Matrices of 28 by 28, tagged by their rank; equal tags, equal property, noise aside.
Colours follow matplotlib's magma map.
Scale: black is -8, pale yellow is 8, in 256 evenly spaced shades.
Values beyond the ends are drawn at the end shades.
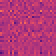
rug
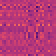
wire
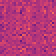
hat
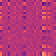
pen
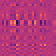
pen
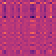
pen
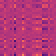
pen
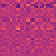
wire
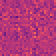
hat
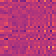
wire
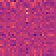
rug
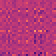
wire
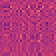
rug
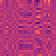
rug
